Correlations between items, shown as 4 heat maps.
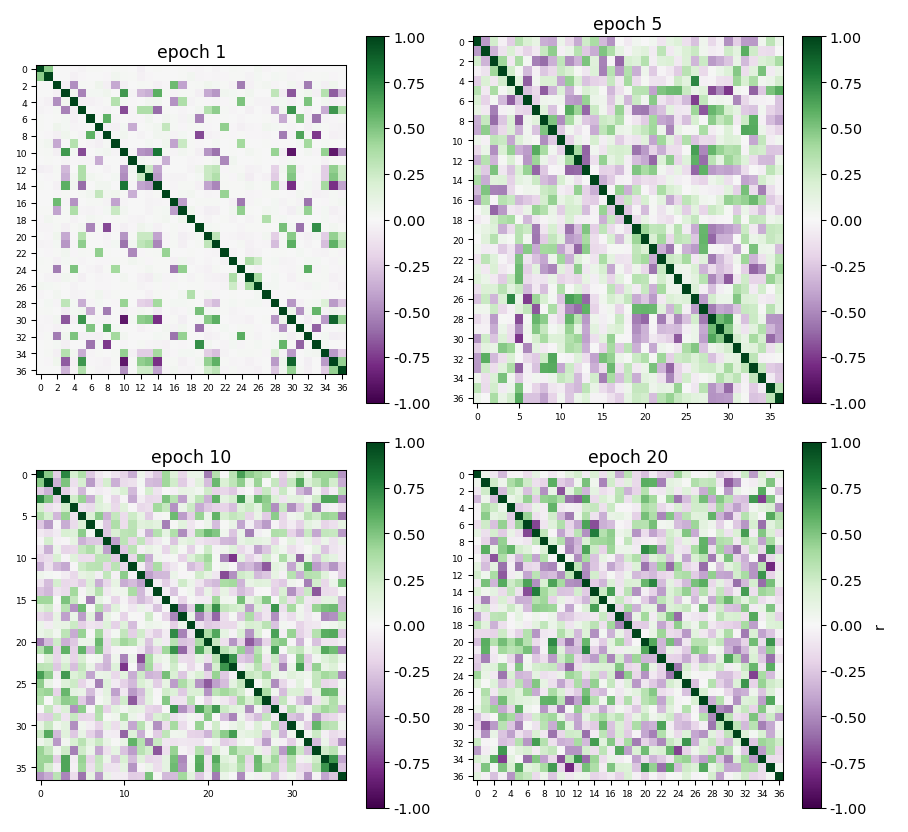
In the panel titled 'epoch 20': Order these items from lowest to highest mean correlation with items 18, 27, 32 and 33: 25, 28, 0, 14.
28, 0, 25, 14
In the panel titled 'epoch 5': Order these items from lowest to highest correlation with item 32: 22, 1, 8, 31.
31, 8, 22, 1
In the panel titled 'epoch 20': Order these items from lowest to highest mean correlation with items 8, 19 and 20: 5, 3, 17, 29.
5, 17, 29, 3
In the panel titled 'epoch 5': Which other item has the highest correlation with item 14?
0
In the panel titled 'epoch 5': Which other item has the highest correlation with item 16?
33
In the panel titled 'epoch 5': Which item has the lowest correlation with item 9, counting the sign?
23
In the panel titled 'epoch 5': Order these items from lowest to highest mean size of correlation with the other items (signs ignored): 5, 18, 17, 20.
18, 17, 20, 5
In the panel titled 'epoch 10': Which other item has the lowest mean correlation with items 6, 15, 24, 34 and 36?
11
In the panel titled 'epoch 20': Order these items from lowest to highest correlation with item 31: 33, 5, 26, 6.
26, 6, 5, 33
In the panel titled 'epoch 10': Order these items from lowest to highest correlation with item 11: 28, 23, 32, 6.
23, 28, 6, 32
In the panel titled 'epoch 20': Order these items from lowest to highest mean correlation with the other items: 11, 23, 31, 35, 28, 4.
11, 31, 28, 4, 23, 35
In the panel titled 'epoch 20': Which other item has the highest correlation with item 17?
33
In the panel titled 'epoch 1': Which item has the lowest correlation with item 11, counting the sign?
22
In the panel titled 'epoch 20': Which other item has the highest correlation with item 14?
7
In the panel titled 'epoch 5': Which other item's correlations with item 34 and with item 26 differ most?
12
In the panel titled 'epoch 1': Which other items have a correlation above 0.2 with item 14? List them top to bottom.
3, 10, 28, 34
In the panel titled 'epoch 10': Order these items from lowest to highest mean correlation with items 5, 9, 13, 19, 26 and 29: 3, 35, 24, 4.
4, 24, 3, 35
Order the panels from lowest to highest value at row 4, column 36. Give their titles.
epoch 20, epoch 10, epoch 1, epoch 5
